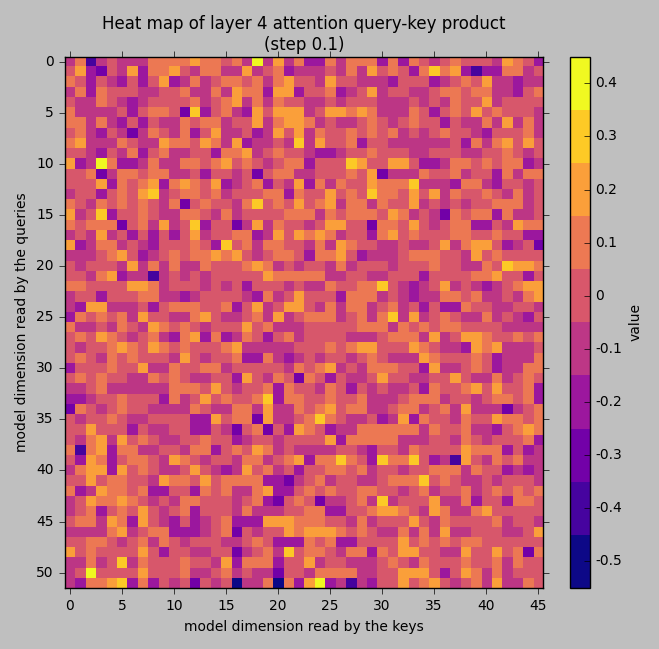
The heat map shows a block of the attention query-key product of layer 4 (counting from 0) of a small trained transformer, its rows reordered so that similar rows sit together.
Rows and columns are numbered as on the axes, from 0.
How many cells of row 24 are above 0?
14
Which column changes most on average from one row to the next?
3
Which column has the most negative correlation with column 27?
23
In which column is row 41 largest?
34
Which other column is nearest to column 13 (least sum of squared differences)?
10
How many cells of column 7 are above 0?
20
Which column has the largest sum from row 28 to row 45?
5
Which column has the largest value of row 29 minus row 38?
1
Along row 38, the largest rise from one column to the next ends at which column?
2
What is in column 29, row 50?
-0.1
